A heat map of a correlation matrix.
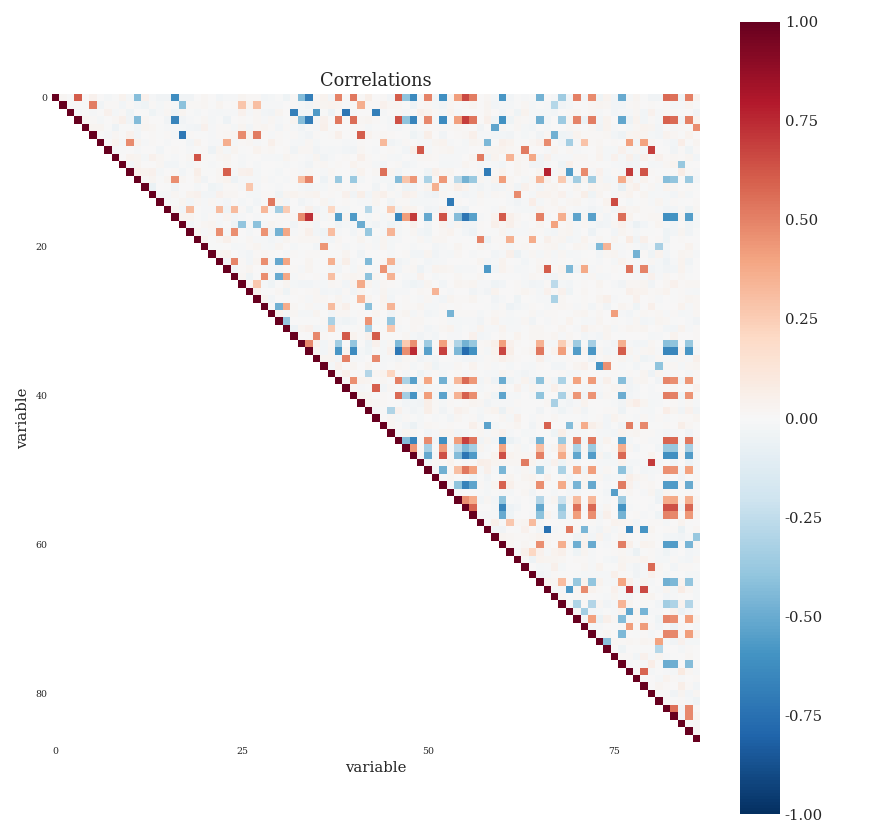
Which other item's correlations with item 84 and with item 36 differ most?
73
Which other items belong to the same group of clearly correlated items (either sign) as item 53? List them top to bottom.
14, 29, 75
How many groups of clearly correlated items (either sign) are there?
14
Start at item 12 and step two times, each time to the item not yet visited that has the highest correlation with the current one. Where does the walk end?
26
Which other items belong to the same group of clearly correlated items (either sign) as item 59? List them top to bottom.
4, 86
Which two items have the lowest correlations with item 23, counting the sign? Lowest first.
58, 69
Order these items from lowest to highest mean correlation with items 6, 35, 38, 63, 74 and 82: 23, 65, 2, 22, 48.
48, 65, 2, 22, 23
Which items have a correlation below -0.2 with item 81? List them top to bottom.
20, 36, 74
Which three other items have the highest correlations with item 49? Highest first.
80, 7, 63
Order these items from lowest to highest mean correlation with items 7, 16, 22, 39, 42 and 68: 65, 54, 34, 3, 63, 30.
3, 54, 30, 63, 65, 34
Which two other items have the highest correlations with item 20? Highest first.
36, 74
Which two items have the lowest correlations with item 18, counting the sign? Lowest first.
30, 42
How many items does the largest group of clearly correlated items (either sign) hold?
25
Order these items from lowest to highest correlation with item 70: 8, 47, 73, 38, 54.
47, 73, 8, 54, 38
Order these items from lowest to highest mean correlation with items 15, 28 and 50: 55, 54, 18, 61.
61, 54, 55, 18
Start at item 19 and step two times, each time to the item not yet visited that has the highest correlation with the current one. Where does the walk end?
57
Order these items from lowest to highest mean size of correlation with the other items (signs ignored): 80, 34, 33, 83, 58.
80, 58, 33, 83, 34
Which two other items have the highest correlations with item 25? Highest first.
5, 41
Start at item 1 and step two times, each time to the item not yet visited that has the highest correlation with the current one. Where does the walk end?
41
